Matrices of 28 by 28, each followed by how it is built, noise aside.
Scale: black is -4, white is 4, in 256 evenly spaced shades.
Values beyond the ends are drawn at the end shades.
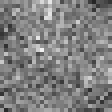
smooth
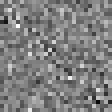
block diagonal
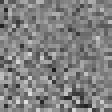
lower triangular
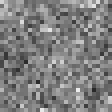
smooth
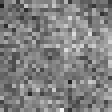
smooth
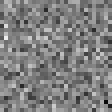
noise
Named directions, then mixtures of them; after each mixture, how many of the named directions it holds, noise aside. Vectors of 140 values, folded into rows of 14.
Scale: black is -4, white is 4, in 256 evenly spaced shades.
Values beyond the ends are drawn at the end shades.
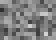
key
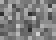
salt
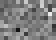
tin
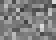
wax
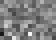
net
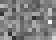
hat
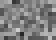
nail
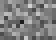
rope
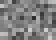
three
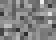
four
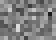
three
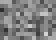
one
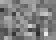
one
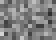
three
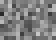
two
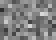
one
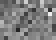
one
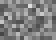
four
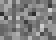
two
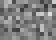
two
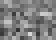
two
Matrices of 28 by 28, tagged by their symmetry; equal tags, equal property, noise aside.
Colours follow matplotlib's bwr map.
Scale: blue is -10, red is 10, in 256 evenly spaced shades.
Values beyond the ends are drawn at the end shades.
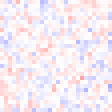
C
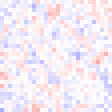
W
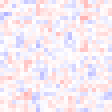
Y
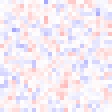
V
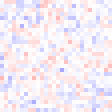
W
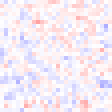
V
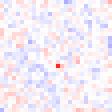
W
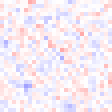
W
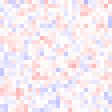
W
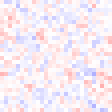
Y
